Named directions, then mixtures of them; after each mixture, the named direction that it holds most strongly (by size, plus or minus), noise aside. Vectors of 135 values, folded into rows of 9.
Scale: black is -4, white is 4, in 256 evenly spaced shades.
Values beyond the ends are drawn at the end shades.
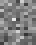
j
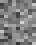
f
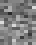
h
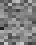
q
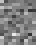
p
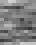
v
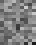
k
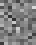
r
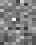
j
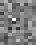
r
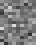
q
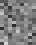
r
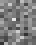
j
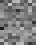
q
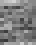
v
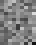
k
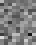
p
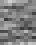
v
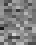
q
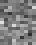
h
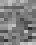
v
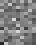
j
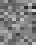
k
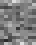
v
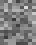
k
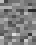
p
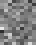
q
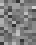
r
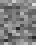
v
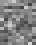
k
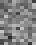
f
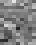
v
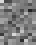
p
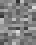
j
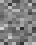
q
